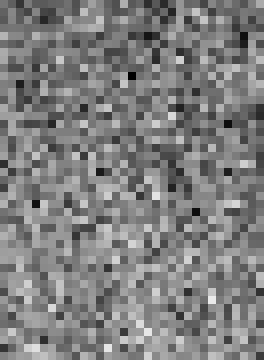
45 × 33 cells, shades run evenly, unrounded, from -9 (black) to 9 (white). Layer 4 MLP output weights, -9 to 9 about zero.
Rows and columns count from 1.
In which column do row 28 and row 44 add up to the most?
4
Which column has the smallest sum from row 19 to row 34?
22
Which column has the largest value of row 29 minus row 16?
29
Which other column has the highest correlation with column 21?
19
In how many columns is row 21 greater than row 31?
18
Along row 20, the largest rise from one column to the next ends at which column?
12
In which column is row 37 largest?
20
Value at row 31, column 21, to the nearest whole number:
-4
